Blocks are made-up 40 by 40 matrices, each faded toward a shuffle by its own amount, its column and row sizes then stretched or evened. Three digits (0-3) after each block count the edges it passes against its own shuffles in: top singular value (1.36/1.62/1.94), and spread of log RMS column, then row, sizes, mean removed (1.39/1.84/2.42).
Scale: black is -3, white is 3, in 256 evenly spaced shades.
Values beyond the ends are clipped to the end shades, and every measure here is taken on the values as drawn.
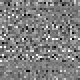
1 0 3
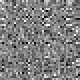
3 1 1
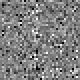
1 2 0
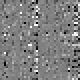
2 3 0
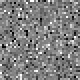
0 0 0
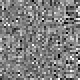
2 2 0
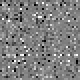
1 0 2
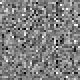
2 1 1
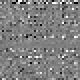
2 1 3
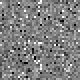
0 1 0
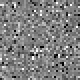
0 1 2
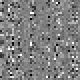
1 3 0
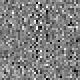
2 2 0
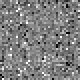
0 2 0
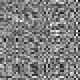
3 2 1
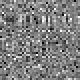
3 0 1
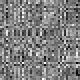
3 3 1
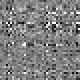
3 2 3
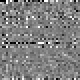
2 1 3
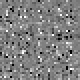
0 2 1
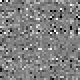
0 2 2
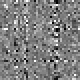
2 3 1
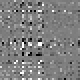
3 3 3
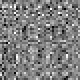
3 2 1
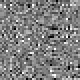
2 0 1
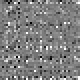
2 2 3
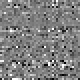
1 1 3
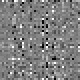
1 3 3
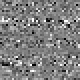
1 0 3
